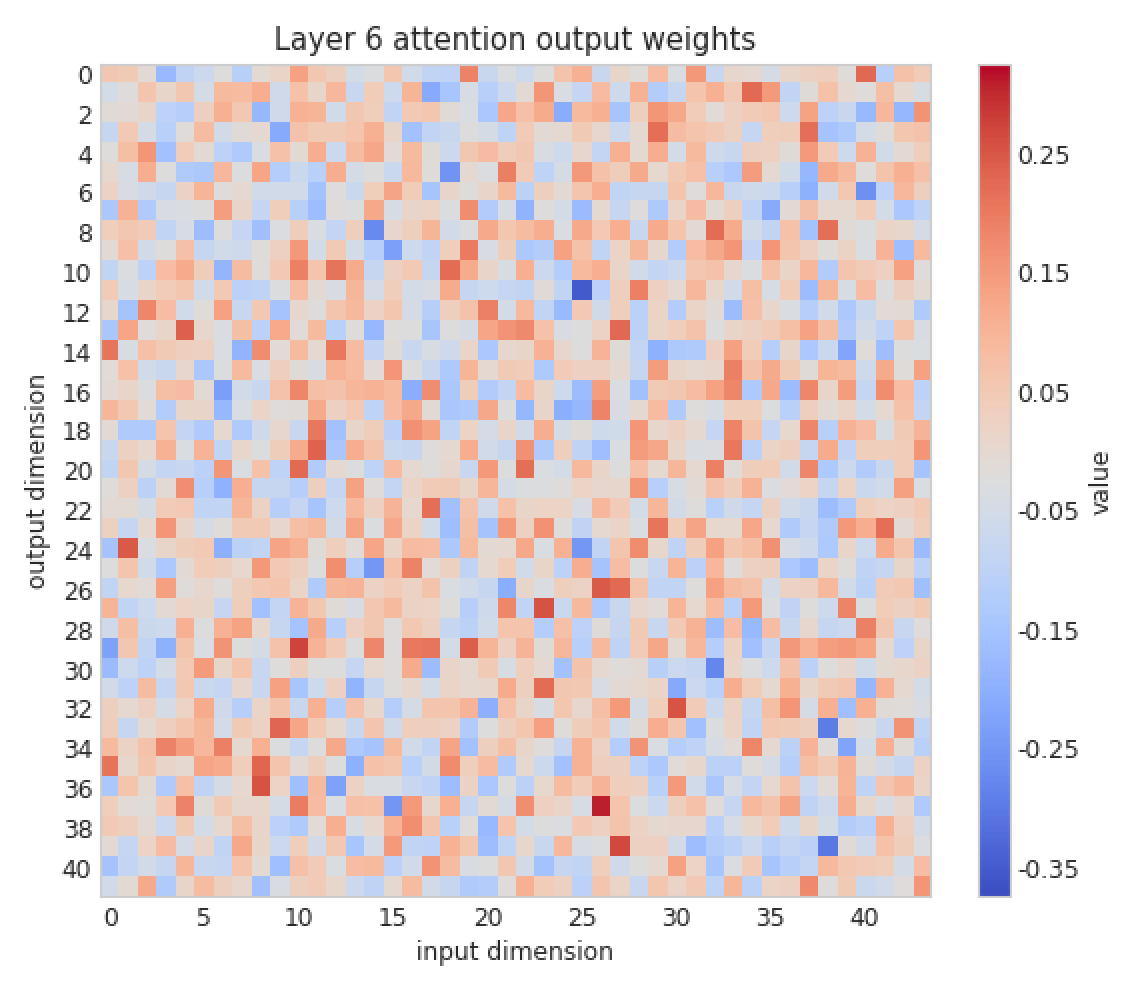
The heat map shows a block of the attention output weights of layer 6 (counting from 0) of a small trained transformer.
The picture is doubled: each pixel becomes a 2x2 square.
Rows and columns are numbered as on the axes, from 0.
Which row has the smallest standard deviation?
38
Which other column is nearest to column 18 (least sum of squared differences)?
5
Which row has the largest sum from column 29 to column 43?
15
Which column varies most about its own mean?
37
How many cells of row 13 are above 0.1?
8
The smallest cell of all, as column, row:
25, 11
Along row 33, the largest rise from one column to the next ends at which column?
39
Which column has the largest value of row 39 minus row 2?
27
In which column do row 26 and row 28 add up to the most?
26
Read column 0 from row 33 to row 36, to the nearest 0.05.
0.05 0.1 0.2 -0.15
